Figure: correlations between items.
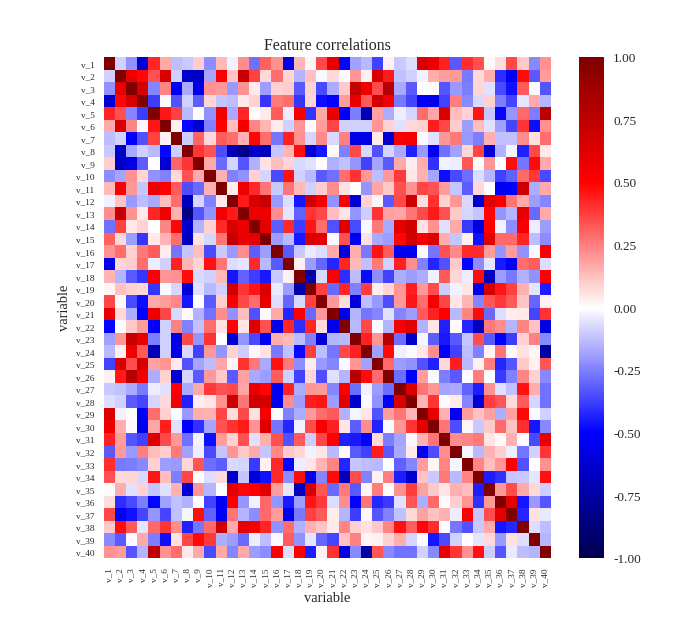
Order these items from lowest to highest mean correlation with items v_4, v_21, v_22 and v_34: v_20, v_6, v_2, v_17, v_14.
v_20, v_14, v_17, v_6, v_2
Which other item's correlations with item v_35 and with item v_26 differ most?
v_23
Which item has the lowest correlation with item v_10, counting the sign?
v_31
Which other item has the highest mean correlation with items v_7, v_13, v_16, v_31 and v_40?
v_5
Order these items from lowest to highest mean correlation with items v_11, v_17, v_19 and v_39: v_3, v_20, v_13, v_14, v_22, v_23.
v_20, v_23, v_3, v_13, v_22, v_14
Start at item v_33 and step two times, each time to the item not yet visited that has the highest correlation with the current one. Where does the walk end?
v_36
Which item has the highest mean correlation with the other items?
v_13
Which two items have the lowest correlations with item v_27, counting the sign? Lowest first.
v_16, v_34
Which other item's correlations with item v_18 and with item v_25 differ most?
v_4
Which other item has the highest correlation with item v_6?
v_2
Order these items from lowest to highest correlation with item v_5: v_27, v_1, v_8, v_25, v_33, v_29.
v_8, v_27, v_33, v_25, v_29, v_1
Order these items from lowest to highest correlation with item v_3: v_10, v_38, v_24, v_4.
v_10, v_38, v_24, v_4
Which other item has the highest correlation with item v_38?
v_11
